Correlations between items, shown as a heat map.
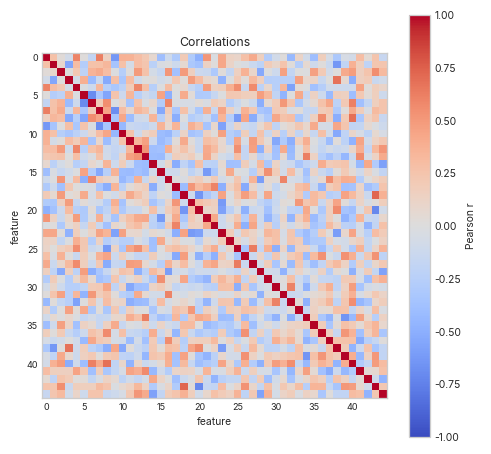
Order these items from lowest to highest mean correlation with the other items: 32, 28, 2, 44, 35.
28, 32, 35, 44, 2
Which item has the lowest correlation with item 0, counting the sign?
9
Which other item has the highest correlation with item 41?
13
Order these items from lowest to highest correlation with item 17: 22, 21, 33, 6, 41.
6, 41, 33, 21, 22
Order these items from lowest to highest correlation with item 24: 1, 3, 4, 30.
3, 1, 30, 4
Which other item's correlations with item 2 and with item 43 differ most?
20
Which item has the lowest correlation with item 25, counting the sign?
8
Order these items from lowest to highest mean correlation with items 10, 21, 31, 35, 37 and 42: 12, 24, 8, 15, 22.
15, 24, 22, 12, 8
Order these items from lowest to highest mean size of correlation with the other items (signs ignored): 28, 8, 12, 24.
24, 28, 12, 8
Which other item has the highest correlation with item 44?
12
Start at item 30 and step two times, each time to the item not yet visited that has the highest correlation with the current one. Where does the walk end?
40
